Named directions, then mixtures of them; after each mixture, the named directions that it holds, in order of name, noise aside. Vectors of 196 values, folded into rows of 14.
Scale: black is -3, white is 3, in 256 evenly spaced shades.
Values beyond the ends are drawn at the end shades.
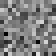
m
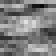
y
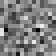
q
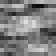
y.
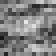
m, y.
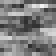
y.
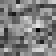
m, q, y.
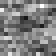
m, q, y.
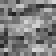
m, q, y.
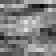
y.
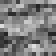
m, y.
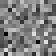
m.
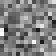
q.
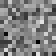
m.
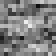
m, y.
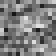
q, y.
